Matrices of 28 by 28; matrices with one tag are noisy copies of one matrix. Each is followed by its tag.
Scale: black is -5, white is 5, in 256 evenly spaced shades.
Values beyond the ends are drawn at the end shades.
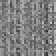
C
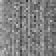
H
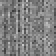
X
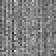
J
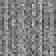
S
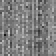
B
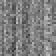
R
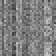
R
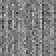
S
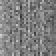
H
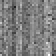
R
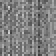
B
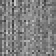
J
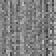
C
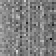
H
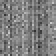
B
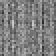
S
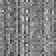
X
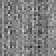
B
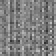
C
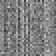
X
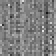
C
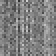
X
